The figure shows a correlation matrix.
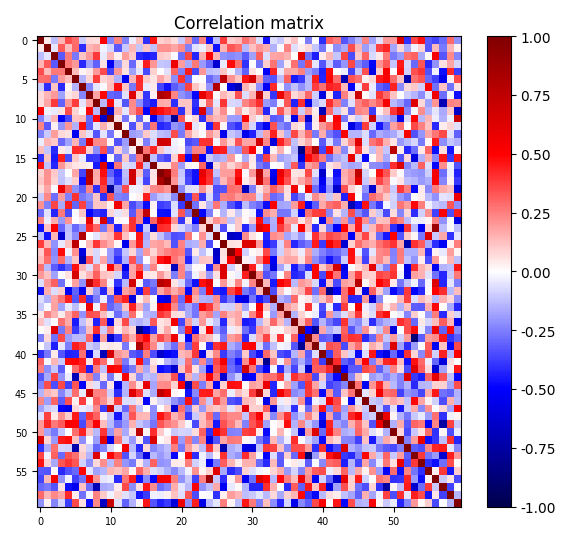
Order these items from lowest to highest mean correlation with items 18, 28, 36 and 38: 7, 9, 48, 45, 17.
48, 45, 9, 7, 17
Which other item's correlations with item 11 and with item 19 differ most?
42
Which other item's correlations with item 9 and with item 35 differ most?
16
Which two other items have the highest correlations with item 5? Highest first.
26, 30
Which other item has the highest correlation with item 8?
53
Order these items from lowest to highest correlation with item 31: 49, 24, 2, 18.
2, 49, 24, 18
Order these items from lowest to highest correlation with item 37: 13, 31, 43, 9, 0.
9, 0, 13, 31, 43
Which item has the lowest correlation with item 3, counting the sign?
25
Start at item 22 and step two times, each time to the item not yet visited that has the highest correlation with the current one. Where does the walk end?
44
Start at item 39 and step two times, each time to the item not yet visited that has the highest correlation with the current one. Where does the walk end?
50
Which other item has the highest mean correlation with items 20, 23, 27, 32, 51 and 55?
28
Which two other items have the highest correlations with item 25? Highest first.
6, 55
